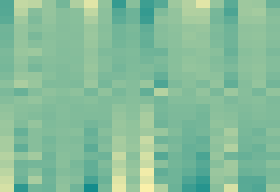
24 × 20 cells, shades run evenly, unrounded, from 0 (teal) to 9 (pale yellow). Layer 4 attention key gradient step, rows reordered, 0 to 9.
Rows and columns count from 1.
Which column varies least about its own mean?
5
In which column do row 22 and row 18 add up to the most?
11
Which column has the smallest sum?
12
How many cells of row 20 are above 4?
9
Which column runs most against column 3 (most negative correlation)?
20
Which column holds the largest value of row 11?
2
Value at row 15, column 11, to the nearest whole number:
6
